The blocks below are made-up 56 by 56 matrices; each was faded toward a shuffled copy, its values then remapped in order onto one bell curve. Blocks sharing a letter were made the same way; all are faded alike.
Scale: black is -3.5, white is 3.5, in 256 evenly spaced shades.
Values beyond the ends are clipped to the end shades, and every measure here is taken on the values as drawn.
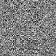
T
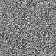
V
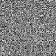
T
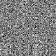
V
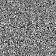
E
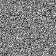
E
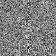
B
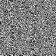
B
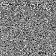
E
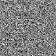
T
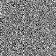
B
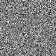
B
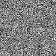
V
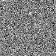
B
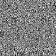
T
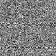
T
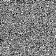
E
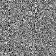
B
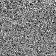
E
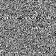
E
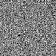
V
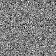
E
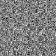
T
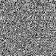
T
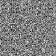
V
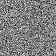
E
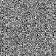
V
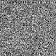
V
